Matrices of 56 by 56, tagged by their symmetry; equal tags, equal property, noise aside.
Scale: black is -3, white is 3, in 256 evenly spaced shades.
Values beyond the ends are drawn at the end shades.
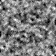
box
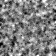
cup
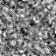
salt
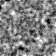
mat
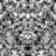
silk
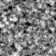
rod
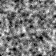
rod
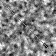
mat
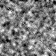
rod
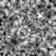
salt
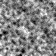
salt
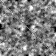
box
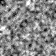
mat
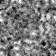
mat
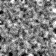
cup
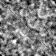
salt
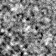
salt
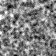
rod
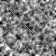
salt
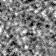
cup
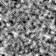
rod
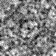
mat
